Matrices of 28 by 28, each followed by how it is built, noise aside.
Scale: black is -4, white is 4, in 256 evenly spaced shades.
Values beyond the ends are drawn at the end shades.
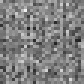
blocks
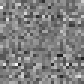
uneven rows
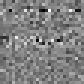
uneven rows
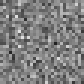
noise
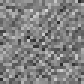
Hankel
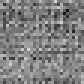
blocks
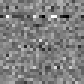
uneven rows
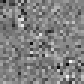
block diagonal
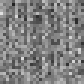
blocks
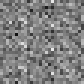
repeating rows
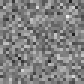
noise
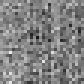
blocks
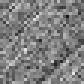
Hankel
